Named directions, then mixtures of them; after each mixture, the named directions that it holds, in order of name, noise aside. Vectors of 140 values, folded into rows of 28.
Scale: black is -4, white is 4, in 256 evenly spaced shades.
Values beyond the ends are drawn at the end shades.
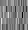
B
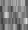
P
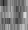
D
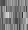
B, D, P.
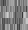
B, D, P.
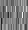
B.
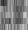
D.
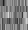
B, D, P.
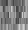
B, D, P.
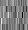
B.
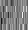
B.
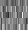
B, P.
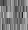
B, D.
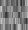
P.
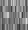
B, P.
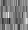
B, D, P.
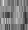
D, P.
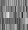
B, D, P.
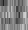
D.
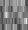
P.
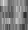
D.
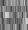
B, D, P.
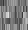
B, D, P.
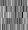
B, D.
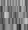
P.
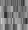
P.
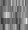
D, P.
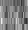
B, P.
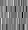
B.
